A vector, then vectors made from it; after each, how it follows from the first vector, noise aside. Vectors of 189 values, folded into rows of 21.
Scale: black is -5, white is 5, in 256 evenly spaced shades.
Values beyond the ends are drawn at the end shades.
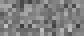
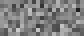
reversed, negated.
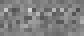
reversed, negated, partly zeroed.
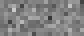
wrapped around, partly zeroed.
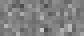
partly zeroed.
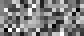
reversed, negated, scaled up.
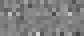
wrapped around, negated, partly zeroed.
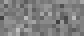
wrapped around, negated, partly zeroed.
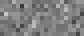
wrapped around, negated, partly zeroed.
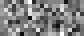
reversed, negated, scaled up.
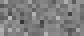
wrapped around, negated, partly zeroed.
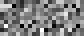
scaled up.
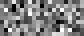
reversed, negated, scaled up.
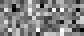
reversed, negated, scaled up.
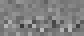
partly zeroed.
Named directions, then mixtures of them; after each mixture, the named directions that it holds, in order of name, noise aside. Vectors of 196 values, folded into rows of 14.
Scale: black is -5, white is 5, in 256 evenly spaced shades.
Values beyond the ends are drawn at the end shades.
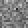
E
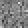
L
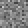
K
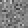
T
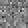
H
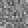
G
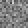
E, G, T.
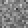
E.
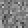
K, L.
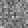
G, L.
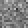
E.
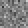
G, K.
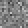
G, H, L.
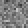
E.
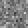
G.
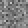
G, H, T.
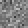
T.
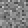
K.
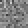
G, T.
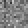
G, T.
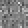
H, L.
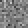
G, T.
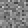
K.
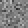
T.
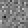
H, K, L.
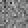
G, H, T.
